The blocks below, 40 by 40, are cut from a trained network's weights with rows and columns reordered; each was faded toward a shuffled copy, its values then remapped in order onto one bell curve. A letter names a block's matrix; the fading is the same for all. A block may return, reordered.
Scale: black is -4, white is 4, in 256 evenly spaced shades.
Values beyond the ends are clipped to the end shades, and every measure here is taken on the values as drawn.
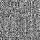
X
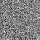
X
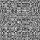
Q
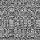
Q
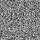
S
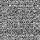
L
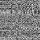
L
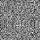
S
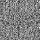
S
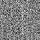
X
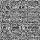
L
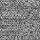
Q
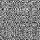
Q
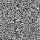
S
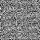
L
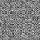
Q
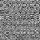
Q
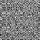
Q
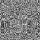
S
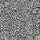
S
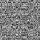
L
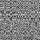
Q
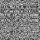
Q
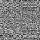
Q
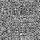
S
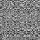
Q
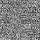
S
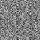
S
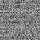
L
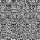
Q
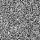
X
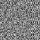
S
